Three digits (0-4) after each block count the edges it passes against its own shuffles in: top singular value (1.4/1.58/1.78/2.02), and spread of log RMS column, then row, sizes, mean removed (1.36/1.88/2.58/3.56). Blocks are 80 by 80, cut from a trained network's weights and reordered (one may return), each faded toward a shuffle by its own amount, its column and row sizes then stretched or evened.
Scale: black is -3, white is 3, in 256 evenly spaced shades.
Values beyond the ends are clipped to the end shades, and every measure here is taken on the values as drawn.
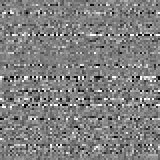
4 0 4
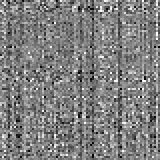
4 1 3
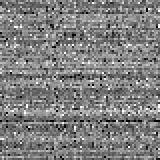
4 1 2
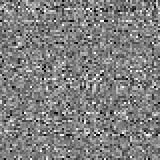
2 1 3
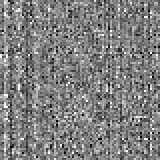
3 1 2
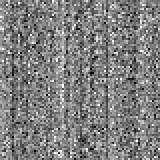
3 0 1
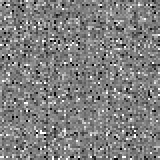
0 1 2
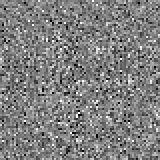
0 2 1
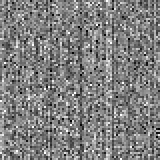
3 0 0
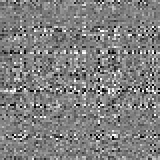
4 3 4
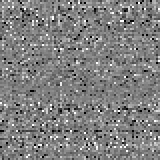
0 0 3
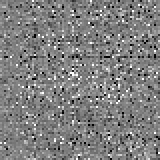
0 3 2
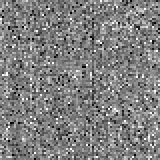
0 0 1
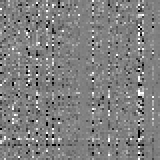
2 4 1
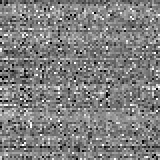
3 2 1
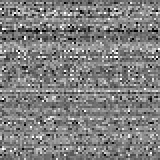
4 1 3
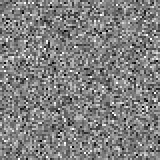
0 0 0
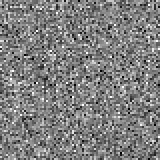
1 0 0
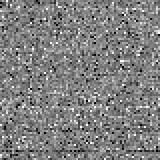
0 1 1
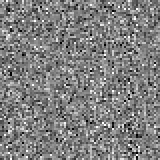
0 2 0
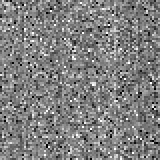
0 0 0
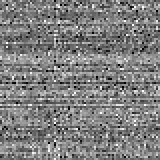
4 1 1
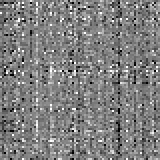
4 3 3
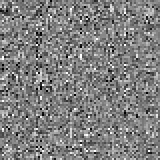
2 3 2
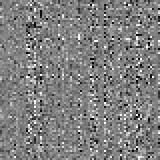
0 4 2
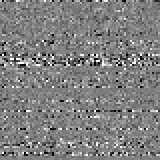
1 1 4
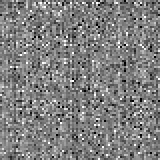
1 1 1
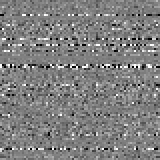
3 1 4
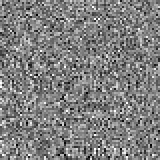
3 1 1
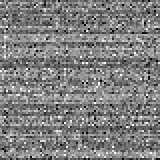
4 1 0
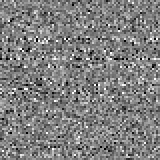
0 0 3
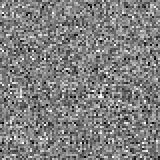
1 0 2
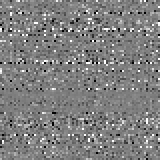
0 2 4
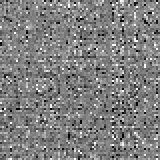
1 3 0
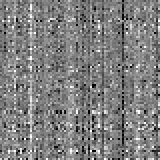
4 3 3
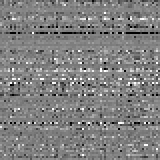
4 2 4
